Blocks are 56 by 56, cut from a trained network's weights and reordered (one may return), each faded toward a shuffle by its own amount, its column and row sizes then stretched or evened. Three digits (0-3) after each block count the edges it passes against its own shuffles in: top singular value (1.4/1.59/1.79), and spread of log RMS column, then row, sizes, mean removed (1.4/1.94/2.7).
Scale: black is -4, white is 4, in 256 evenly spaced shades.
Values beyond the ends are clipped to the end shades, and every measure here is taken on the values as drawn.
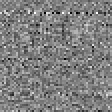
2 0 2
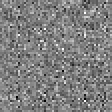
2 2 1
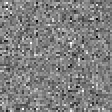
0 2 1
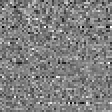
0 0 2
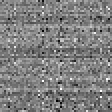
3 2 0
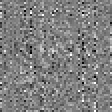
2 3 1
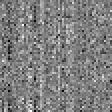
2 2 1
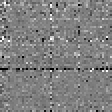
2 2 2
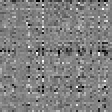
3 3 2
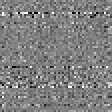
3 0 3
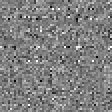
1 1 2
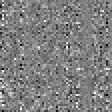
0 3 1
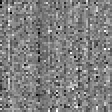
1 2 0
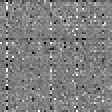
3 2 1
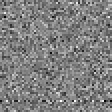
1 0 1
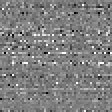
1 0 3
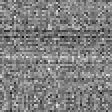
3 1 1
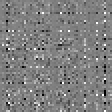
1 3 3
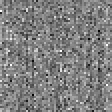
1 1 1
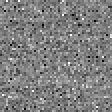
0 0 0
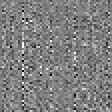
3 3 1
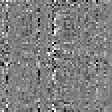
3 3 1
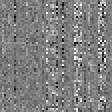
3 3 1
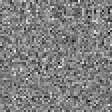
0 0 1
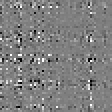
2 3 3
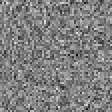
2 1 0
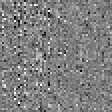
0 3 0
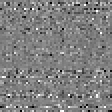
0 0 3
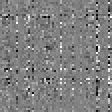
2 3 2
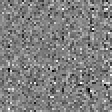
1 2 1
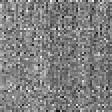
3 0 2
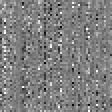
1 3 0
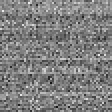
2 0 0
